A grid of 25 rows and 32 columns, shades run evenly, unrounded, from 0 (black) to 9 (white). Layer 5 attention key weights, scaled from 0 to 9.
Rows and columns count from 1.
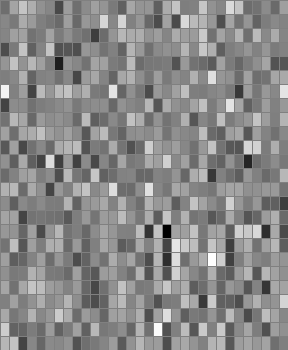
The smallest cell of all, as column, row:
19, 17
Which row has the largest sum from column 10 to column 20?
14
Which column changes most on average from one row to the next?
28
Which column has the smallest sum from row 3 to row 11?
4
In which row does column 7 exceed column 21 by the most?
23
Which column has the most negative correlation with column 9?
15
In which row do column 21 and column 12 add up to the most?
2
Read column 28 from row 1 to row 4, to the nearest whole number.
4 5 4 5
